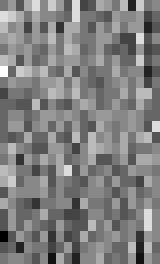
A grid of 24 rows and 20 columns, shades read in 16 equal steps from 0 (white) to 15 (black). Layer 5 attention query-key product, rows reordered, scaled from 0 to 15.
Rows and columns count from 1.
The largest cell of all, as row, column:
22, 1
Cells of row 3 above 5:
15
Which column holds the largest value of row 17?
18
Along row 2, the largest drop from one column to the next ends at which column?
10
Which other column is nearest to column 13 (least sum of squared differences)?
14
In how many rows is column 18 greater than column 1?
9
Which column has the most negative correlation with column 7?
17
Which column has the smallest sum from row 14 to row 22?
19
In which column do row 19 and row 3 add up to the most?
4
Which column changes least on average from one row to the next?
16
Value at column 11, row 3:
8
